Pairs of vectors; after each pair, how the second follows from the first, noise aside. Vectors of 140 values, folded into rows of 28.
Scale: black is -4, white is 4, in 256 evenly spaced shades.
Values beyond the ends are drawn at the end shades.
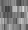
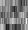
wrapped around, negated.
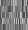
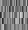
sign-scrambled.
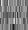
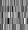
wrapped around.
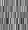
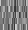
shuffled.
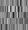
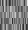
wrapped around, negated.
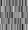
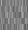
negated, shrunk.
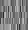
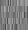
reversed, shrunk.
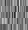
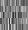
reversed.
